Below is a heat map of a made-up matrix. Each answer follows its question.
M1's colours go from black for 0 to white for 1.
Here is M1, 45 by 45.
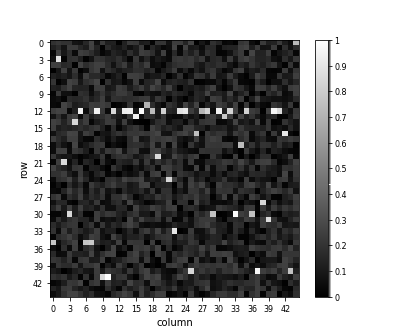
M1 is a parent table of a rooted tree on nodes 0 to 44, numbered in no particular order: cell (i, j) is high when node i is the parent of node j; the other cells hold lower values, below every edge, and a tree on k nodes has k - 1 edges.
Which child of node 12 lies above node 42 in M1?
16
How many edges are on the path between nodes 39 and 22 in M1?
6
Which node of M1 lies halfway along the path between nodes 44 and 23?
35
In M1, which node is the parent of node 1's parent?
30
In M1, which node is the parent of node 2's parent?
24
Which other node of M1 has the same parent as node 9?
10
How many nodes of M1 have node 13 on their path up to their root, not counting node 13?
3
